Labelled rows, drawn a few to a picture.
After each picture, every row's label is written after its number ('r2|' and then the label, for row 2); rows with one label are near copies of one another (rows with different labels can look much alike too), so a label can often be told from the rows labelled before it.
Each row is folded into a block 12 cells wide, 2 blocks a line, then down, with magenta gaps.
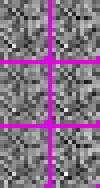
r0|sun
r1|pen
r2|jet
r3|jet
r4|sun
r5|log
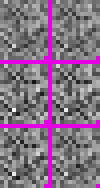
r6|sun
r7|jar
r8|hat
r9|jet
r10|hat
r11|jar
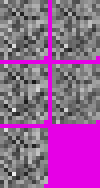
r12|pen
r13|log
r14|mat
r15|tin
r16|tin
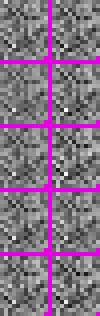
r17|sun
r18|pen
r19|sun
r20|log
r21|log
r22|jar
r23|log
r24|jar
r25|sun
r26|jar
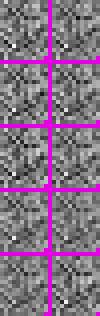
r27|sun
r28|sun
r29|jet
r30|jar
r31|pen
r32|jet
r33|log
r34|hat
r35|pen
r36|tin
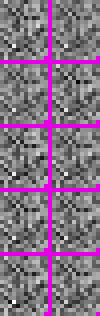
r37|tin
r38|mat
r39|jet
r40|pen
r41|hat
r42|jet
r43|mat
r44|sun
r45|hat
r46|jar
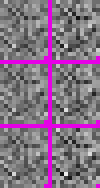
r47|sun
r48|pen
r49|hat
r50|jet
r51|sun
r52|hat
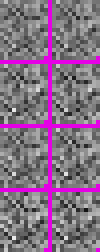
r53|jet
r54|tin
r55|tin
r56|hat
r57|jet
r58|mat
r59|jar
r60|jar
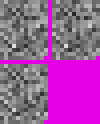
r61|hat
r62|mat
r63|pen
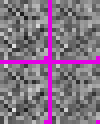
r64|mat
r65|log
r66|tin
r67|pen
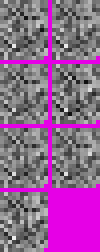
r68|pen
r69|sun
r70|hat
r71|hat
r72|hat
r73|hat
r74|sun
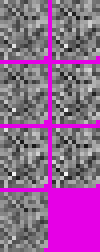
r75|jar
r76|mat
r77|log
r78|mat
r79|tin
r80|jar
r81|pen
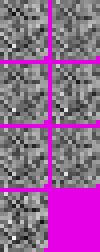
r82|log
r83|jet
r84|log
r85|pen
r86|hat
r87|jet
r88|jet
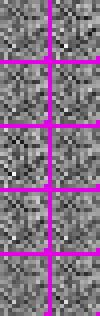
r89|sun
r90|sun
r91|jet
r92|mat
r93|log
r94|jet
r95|log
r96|log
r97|hat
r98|jet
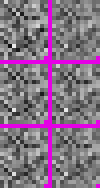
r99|hat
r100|mat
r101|log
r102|jet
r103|jet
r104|jar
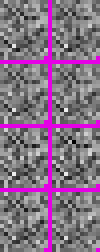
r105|jar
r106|hat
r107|sun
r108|tin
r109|jet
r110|mat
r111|jet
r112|tin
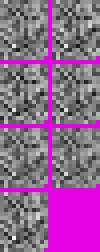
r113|mat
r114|jet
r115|hat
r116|pen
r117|jar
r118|sun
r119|tin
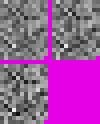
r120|sun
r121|pen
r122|hat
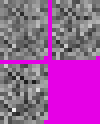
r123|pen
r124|jar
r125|mat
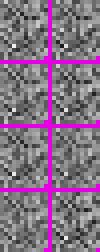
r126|mat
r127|sun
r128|tin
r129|jet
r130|log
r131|tin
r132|tin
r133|jet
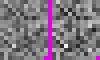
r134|jar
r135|log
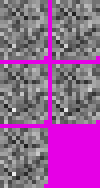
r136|pen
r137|jar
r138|sun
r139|hat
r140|log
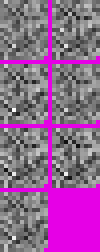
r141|tin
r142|mat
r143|hat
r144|mat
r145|jar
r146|log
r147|sun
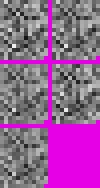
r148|mat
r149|sun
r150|log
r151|mat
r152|pen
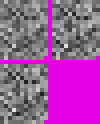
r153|jar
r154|jar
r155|mat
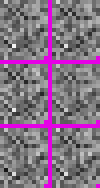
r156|sun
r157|log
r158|log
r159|hat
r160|hat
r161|sun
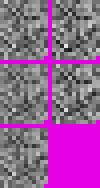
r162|pen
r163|hat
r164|mat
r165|jet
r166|sun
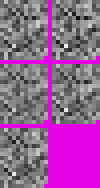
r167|jar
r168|hat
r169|jar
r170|tin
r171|sun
